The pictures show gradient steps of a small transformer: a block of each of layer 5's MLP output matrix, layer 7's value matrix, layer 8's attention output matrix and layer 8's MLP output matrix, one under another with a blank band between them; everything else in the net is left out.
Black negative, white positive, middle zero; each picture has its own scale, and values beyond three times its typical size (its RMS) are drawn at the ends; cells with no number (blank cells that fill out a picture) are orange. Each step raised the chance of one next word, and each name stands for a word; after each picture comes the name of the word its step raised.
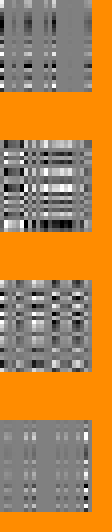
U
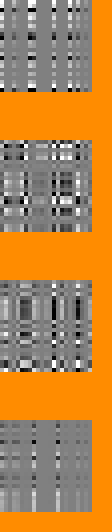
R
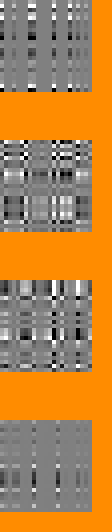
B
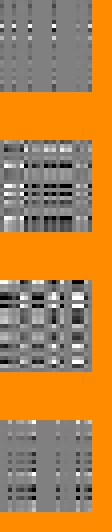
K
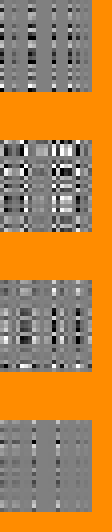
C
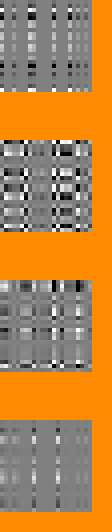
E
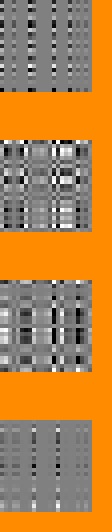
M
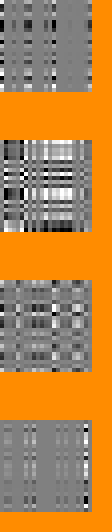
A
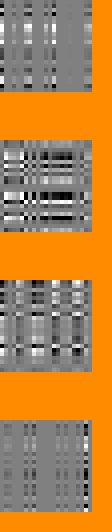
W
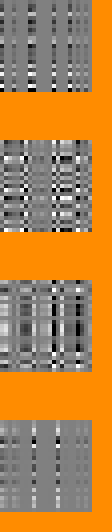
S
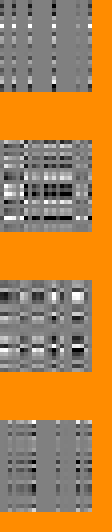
W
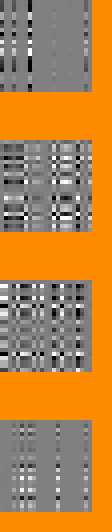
M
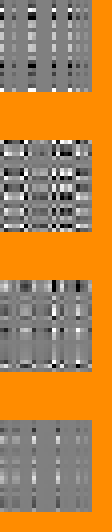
E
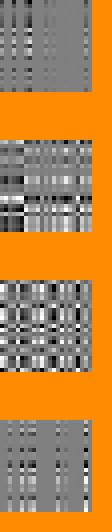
M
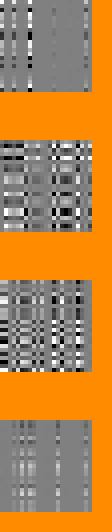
R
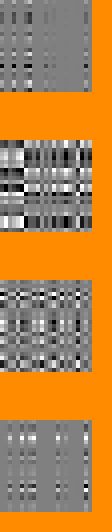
U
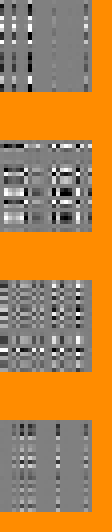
W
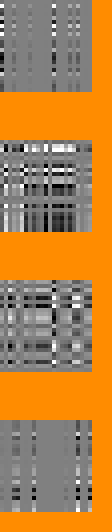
K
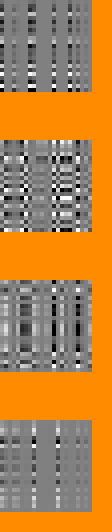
S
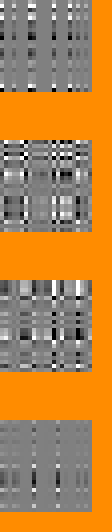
B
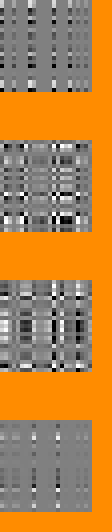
U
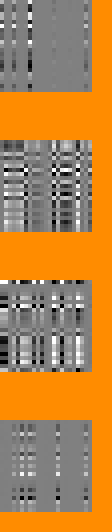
K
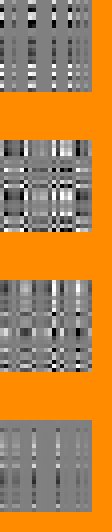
A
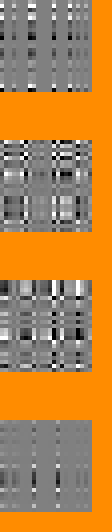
B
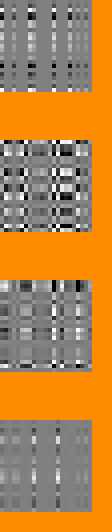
E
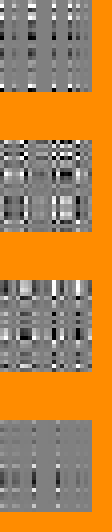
B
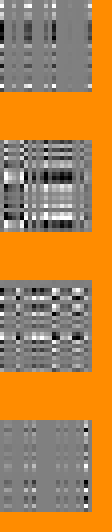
B
